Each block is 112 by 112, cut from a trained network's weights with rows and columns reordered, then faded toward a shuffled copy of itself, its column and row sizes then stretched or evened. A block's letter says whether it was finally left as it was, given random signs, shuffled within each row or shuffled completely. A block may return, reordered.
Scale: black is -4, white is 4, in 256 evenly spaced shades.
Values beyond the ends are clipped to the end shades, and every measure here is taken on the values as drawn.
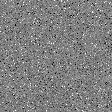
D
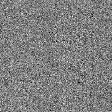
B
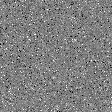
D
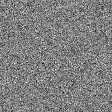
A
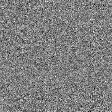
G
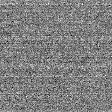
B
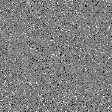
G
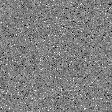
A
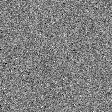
D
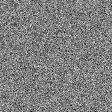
A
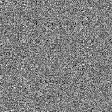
B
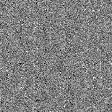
B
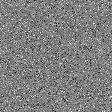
D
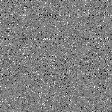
B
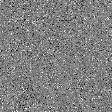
G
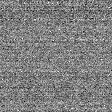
A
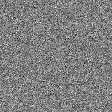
D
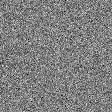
D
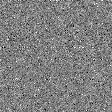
A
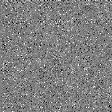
B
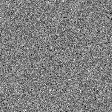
A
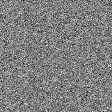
A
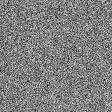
D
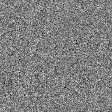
G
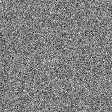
D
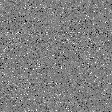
A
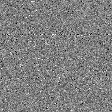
A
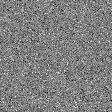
A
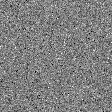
D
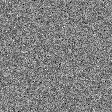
D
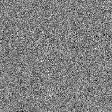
B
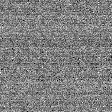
B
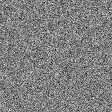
D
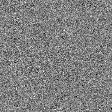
G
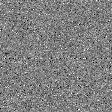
A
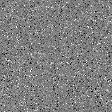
G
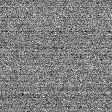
A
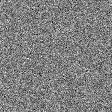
D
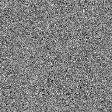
G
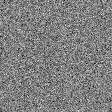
D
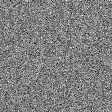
D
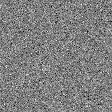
D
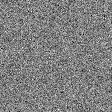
D
